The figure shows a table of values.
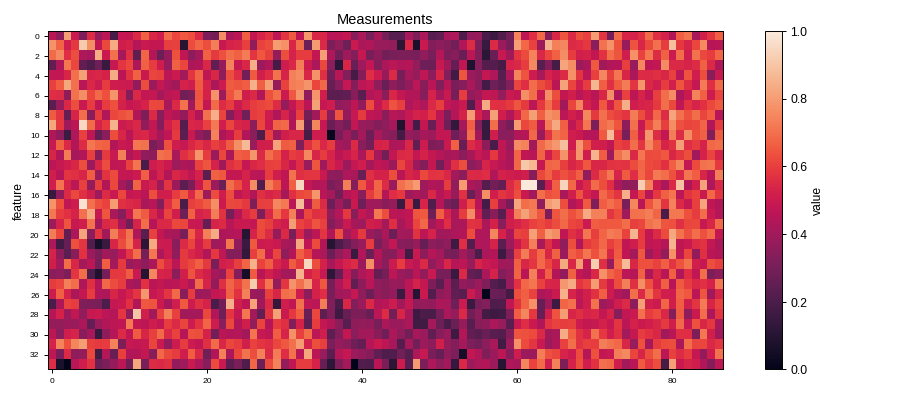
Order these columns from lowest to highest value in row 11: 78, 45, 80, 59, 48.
59, 45, 48, 80, 78
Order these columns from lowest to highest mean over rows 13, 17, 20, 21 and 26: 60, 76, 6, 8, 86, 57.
6, 86, 57, 76, 8, 60
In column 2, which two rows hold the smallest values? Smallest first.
33, 10
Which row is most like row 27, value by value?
3
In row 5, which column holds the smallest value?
56
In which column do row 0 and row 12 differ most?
57
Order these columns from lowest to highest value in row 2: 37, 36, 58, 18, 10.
37, 18, 36, 58, 10
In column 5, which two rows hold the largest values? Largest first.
18, 1
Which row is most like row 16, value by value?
7
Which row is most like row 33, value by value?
22
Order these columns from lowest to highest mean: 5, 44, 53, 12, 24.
44, 53, 12, 5, 24
